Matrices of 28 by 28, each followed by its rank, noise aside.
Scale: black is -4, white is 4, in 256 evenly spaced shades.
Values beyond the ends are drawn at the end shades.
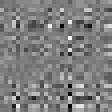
two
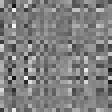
two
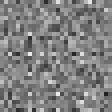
six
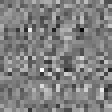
three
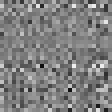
four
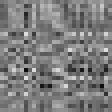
three
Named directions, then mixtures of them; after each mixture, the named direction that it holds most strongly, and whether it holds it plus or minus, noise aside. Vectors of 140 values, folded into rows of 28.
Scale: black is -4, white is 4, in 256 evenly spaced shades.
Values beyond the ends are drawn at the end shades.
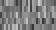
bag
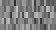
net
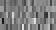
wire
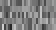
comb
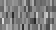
wire, minus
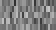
net, plus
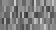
net, minus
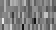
wire, minus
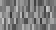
net, plus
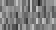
bag, minus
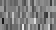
wire, plus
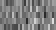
bag, minus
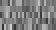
comb, minus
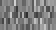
net, minus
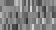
bag, minus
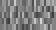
net, minus
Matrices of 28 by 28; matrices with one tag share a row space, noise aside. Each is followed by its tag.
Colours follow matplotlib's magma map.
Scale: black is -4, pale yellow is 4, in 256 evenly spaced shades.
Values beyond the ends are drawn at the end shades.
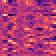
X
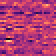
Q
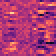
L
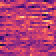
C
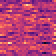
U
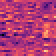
Q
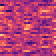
U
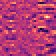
L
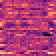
C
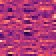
U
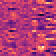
L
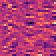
X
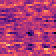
Q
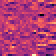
L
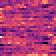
C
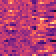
L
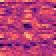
U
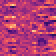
L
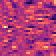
X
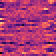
C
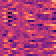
X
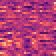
U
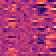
L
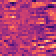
L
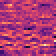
U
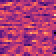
U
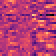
L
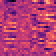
L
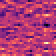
Q
